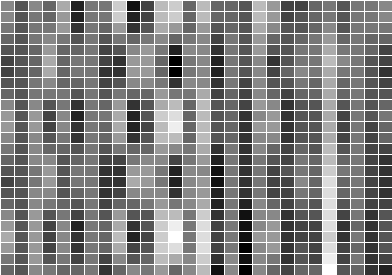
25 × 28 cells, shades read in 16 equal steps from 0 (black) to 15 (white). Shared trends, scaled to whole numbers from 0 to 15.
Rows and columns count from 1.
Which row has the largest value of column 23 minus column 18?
25
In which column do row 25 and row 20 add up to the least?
18
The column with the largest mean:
24
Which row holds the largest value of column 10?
17
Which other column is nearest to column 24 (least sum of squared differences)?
15
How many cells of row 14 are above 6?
12
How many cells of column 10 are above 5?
13
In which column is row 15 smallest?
16
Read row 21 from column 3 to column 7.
9 4 8 2 7
